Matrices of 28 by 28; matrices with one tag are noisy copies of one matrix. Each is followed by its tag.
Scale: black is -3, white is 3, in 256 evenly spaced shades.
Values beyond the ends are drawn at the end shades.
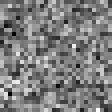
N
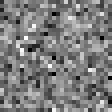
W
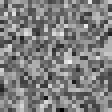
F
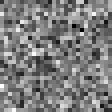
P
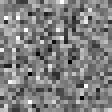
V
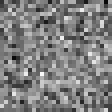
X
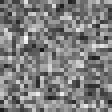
W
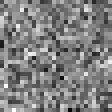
P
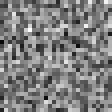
F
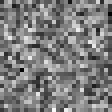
W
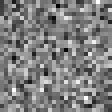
X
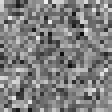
V
